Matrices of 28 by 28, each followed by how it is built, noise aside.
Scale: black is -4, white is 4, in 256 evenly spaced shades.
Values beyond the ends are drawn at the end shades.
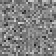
noise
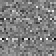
uneven rows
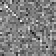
diagonal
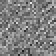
Hankel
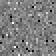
sparse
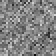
Hankel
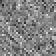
Toeplitz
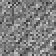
Hankel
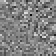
upper triangular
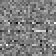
uneven rows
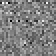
uneven rows
